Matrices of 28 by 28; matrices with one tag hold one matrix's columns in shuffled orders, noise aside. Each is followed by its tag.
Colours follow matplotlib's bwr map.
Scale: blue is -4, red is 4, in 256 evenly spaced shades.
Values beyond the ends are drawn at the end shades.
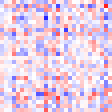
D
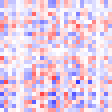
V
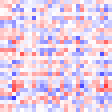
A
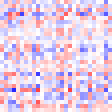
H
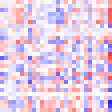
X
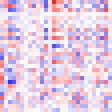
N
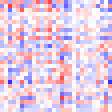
N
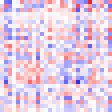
N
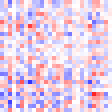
V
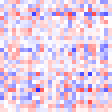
H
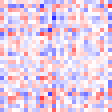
D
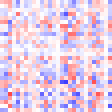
V
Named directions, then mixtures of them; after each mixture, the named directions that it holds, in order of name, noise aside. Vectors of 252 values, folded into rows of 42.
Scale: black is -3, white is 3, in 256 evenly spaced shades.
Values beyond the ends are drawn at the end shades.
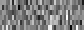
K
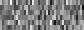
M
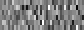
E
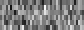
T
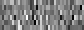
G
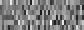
E, M.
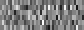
E, T.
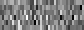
G.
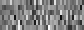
G, K.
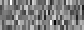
M.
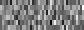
M.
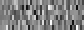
E, K.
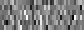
G, T.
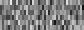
M.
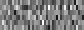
E, T.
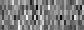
E, G.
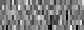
K.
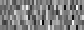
E, G.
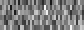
M, T.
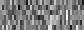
K.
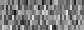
K, T.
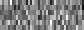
K, M.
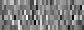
G.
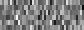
M.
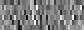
G.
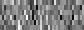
G.
